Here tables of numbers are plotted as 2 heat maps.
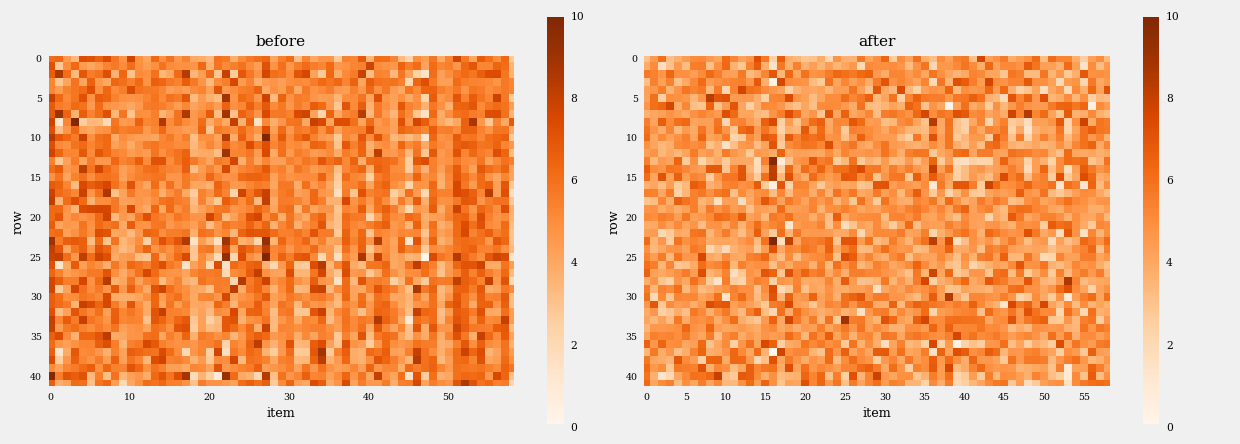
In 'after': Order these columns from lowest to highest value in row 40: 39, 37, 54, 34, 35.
39, 34, 35, 37, 54
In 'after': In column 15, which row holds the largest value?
36
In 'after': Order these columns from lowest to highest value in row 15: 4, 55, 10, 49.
49, 10, 4, 55
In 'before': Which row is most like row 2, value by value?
7
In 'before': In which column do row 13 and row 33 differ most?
4
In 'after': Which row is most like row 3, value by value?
37
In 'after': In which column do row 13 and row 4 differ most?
16
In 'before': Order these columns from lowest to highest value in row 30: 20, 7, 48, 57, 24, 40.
40, 24, 20, 48, 57, 7
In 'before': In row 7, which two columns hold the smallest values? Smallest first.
47, 34
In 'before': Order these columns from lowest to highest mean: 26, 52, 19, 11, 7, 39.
19, 11, 26, 39, 7, 52
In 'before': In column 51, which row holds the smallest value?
8
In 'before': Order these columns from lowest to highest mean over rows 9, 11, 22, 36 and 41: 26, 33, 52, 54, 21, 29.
21, 29, 54, 26, 33, 52
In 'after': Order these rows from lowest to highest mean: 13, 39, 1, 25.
13, 1, 25, 39
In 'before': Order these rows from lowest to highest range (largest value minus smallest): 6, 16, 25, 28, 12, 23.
6, 16, 12, 28, 23, 25
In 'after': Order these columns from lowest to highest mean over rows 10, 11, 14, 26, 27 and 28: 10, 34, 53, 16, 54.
53, 10, 54, 34, 16
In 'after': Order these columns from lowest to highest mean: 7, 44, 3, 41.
3, 41, 44, 7
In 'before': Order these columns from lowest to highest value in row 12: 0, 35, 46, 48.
35, 46, 48, 0
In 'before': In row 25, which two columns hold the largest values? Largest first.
27, 22
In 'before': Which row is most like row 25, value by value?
10
